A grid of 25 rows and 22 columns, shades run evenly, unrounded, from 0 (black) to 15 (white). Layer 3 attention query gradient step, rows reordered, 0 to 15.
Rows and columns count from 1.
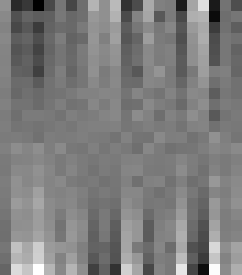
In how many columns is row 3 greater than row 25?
8
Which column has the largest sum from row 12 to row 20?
4
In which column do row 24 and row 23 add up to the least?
19
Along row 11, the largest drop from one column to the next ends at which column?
20
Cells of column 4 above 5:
19
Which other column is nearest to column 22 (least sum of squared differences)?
5
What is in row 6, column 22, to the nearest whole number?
6
